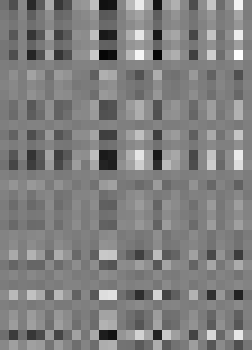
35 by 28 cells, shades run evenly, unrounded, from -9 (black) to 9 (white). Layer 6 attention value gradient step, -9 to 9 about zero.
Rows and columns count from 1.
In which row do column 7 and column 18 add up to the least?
6
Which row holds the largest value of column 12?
30
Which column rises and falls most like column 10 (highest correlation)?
3
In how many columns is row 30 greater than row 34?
13
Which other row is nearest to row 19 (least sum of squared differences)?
32
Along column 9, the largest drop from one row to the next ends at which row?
35
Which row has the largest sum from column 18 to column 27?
34
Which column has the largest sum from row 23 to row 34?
12
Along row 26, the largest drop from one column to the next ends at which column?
19
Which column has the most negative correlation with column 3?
28
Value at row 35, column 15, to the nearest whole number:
-1
